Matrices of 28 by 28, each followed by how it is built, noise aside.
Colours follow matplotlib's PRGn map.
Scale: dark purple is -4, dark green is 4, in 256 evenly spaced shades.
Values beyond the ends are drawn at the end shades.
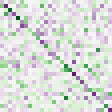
diagonal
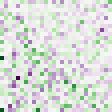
lower triangular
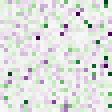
sparse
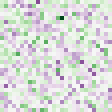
Toeplitz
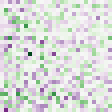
lower triangular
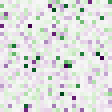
sparse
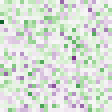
Toeplitz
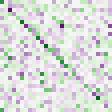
diagonal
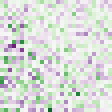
lower triangular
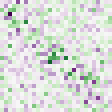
banded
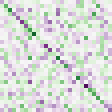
diagonal
